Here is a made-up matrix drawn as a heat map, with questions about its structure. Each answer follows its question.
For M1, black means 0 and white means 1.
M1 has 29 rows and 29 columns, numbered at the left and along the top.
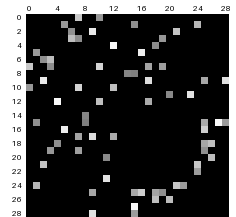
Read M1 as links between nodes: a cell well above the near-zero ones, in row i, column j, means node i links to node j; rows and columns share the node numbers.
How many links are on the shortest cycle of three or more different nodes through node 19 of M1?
3
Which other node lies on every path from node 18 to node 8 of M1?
node 15
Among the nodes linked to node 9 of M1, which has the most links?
node 25
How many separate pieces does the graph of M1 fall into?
2
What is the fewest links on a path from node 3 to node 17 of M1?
2
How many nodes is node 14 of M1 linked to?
1
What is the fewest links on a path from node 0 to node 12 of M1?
2
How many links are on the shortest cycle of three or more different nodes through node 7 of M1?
3
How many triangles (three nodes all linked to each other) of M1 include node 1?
0
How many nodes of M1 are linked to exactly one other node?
4
